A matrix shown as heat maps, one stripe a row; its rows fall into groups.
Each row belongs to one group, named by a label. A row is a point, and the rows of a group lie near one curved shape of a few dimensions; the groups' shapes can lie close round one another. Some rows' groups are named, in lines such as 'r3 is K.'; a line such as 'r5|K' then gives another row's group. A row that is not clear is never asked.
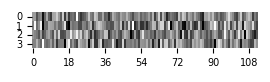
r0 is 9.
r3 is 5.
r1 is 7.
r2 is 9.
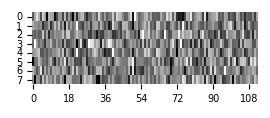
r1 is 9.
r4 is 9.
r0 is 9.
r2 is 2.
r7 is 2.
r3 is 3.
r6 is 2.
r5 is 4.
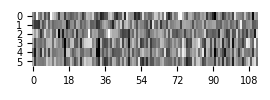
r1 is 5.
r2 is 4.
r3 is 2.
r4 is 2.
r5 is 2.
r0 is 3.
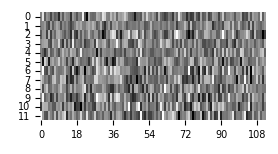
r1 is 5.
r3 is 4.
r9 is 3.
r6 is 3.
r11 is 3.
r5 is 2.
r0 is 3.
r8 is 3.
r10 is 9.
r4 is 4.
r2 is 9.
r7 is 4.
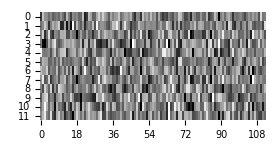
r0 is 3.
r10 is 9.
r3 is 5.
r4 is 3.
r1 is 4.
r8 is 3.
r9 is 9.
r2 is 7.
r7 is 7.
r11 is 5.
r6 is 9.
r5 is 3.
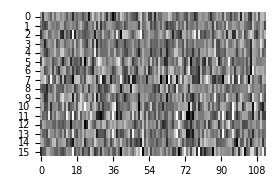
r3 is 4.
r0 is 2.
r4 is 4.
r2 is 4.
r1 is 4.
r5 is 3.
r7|5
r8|5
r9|4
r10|9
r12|3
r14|4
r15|4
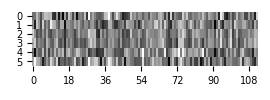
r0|4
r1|3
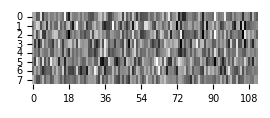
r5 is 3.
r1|9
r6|9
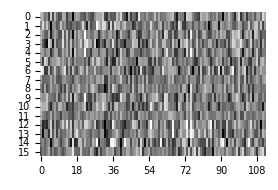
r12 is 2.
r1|3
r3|2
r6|3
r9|9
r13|2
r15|4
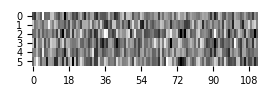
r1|2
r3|3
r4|5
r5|9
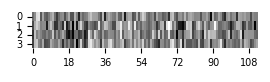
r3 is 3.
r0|3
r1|9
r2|9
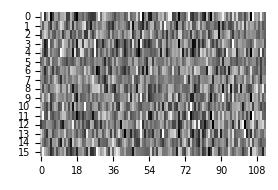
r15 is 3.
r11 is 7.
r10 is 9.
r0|7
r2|3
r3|2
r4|4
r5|5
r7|5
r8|2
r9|7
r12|4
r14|5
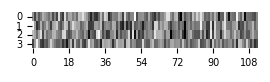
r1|3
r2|2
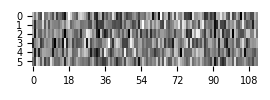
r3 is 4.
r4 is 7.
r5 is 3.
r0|5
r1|2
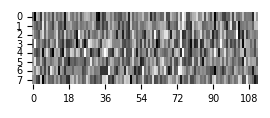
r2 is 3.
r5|7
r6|3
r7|9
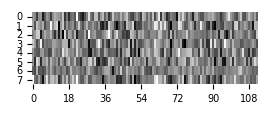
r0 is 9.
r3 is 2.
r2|4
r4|2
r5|2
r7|3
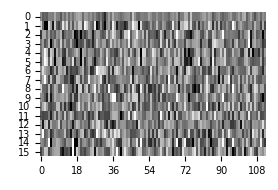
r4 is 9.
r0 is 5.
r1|2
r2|9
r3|9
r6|3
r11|5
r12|2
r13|3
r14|7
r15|4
